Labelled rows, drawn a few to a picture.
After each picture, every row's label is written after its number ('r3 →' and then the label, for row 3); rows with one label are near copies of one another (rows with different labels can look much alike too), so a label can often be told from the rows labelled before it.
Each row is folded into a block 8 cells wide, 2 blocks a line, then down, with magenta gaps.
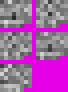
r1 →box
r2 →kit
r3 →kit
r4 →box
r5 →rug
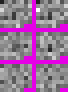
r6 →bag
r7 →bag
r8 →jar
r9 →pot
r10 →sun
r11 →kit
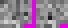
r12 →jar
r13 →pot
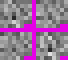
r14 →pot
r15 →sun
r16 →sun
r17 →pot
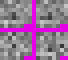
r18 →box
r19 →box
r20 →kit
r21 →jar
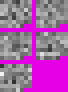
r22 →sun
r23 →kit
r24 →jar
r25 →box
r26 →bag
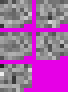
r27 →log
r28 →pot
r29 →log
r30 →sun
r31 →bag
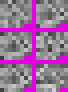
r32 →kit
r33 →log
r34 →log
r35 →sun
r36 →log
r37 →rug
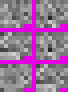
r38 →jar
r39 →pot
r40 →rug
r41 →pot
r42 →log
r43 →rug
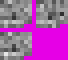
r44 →box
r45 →jar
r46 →box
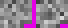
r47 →kit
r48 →log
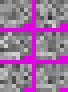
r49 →log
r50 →pot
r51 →rug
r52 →jar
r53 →sun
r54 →jar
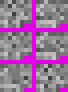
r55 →kit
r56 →rug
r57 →kit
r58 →rug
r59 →jar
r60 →kit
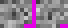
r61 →log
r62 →bag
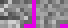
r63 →rug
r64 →kit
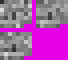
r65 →bag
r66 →box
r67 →box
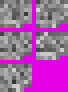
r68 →jar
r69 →bag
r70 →sun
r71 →rug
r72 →pot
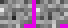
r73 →bag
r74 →bag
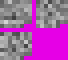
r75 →box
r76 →kit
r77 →sun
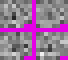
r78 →pot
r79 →log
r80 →jar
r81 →box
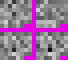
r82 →kit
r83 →rug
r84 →pot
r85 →pot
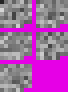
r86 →bag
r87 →jar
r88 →rug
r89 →kit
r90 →jar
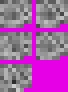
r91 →log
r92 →log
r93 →jar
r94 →log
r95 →pot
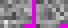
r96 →box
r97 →log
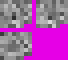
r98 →pot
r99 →jar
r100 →log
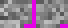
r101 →rug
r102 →log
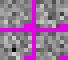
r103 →kit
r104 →jar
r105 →pot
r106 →sun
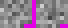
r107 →kit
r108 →jar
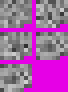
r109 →kit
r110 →sun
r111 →jar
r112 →log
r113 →log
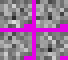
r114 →pot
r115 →sun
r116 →kit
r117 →pot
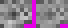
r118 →log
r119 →log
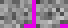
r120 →sun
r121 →log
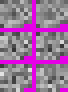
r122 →log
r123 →log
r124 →sun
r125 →sun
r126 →bag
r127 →jar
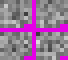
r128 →jar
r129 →kit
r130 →sun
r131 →bag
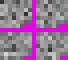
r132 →sun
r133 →kit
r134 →box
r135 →pot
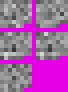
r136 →pot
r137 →log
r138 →box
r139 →box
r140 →kit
